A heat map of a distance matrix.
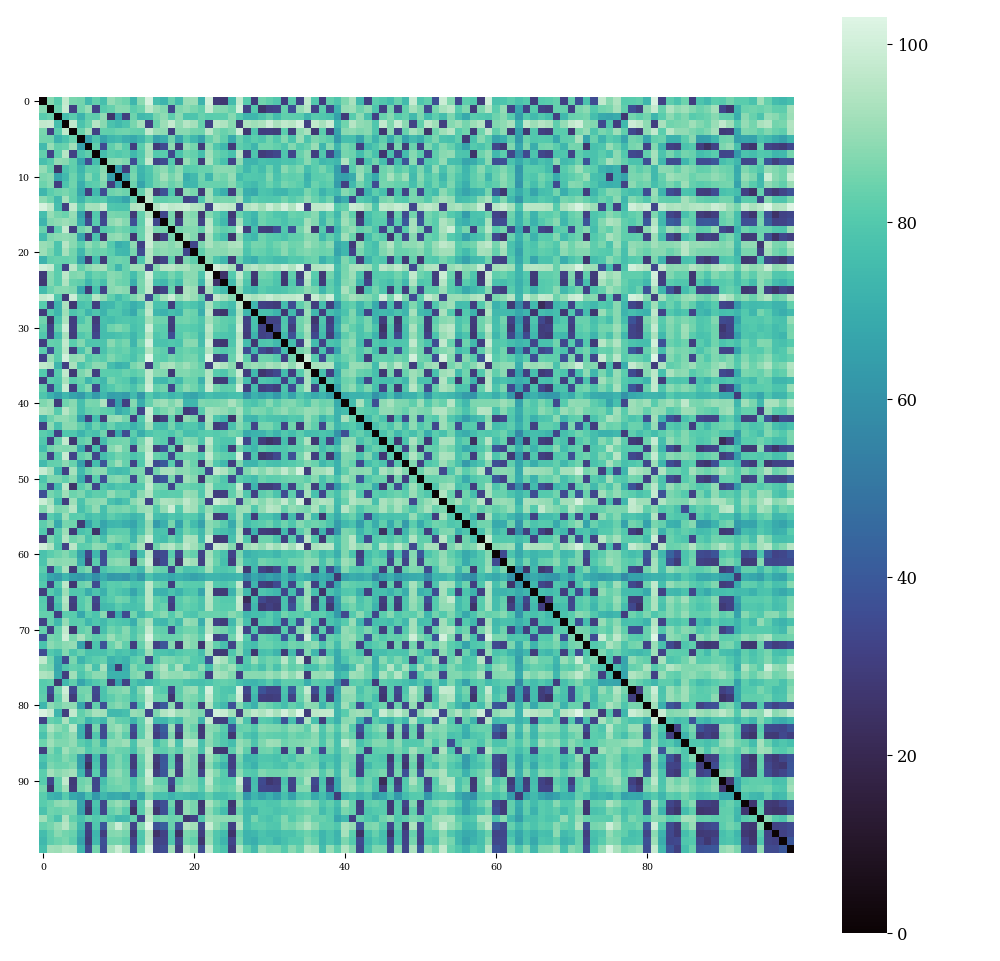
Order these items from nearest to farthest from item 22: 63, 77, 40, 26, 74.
26, 74, 63, 77, 40
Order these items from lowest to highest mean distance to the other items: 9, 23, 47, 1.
47, 1, 23, 9
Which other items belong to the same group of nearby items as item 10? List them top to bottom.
75
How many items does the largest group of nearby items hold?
27
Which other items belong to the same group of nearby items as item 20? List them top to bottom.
13, 19, 41, 95
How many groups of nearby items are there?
10
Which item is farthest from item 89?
14
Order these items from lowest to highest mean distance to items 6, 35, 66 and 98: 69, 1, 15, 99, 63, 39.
15, 99, 63, 39, 1, 69
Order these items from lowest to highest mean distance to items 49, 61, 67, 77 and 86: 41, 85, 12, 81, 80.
12, 80, 81, 85, 41
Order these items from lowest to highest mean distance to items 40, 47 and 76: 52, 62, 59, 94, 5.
62, 59, 5, 94, 52
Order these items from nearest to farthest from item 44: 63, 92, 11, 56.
11, 63, 92, 56
